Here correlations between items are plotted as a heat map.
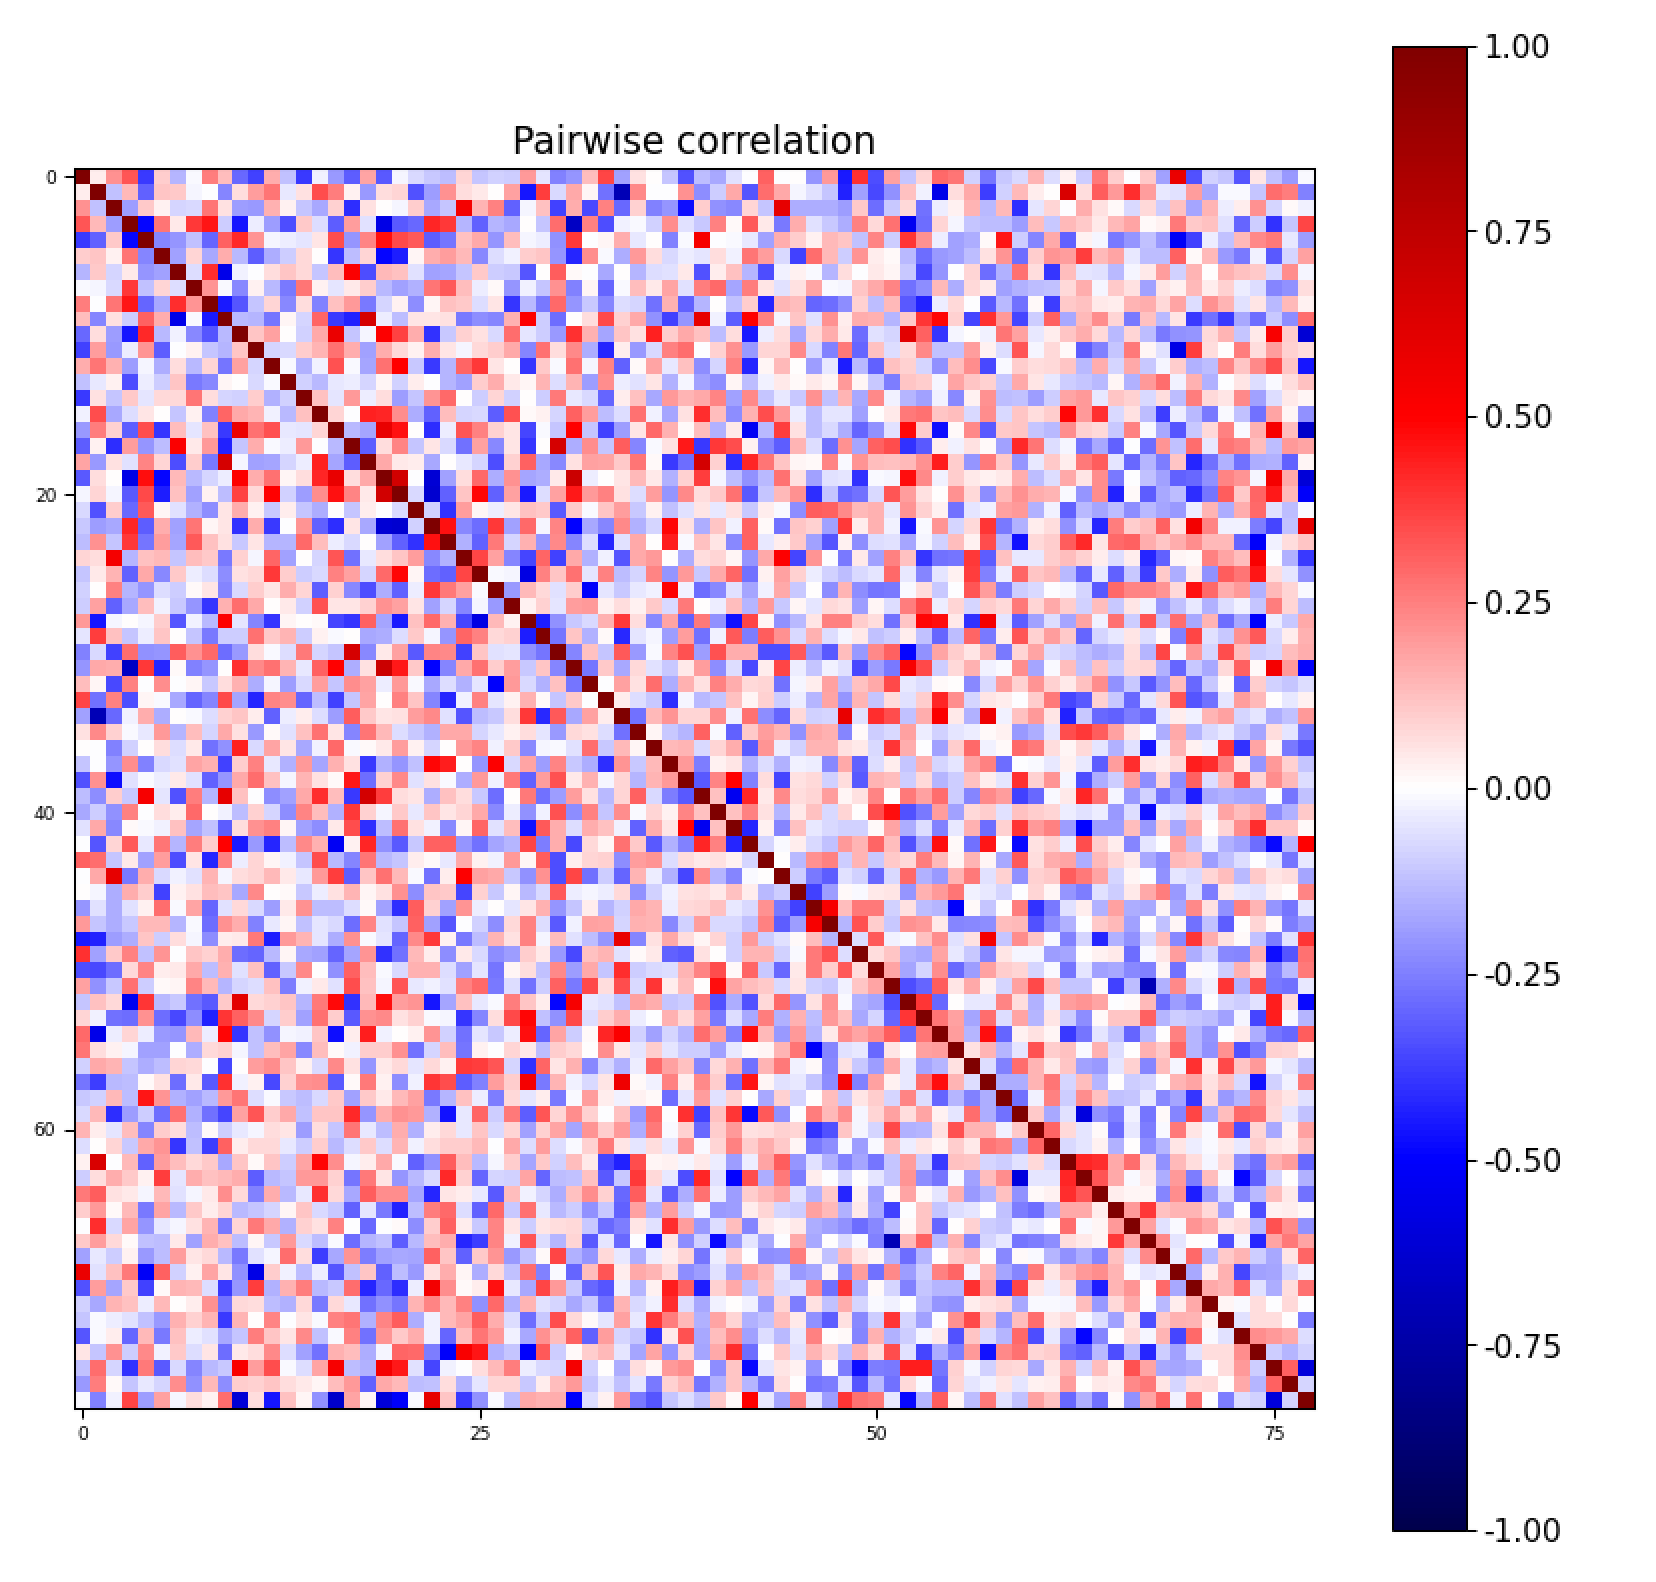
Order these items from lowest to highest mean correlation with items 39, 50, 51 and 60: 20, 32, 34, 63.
63, 20, 32, 34
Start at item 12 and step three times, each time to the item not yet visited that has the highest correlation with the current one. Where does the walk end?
31
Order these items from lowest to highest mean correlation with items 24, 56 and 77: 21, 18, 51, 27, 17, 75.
75, 27, 18, 17, 21, 51
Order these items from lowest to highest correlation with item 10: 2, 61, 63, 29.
2, 29, 61, 63
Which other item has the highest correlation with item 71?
37
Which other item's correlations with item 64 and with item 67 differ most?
51
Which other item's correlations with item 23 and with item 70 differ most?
59
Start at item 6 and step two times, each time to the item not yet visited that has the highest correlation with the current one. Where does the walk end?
30
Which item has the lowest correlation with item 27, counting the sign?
8
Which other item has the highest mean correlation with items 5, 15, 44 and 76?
62
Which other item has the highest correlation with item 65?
67
